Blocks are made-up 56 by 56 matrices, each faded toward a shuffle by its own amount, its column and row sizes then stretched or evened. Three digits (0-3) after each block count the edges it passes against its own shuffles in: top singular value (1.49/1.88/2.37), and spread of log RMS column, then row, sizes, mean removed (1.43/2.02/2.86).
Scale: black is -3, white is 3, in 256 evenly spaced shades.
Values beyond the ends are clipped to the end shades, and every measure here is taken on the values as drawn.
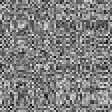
3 1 0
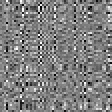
3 3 1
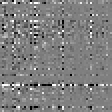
2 3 3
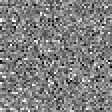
1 0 1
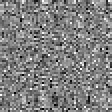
2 1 0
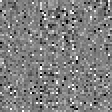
1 2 0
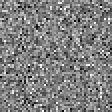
1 0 0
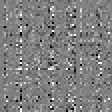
1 3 2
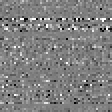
1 0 3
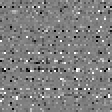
1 1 3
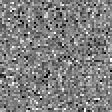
1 0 0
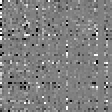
0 3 2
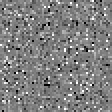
0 1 0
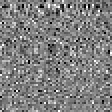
2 0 2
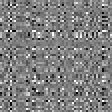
3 3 3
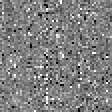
0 2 0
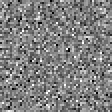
1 0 0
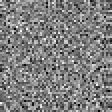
2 0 0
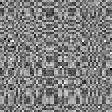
3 0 0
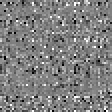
2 1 2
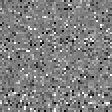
1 0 1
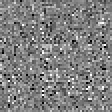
0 2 1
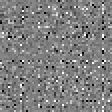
1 2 2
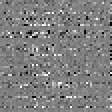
0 2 3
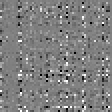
1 3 2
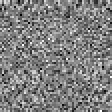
2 0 0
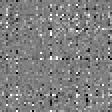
0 2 2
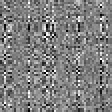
3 3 1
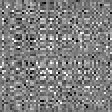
3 1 2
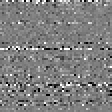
2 0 3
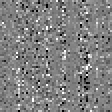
0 3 0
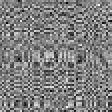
3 0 2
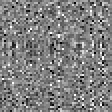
2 2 0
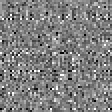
2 0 2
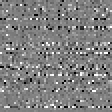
2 0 3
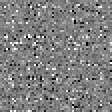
0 1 2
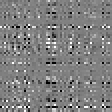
3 3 3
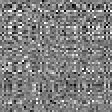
3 1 2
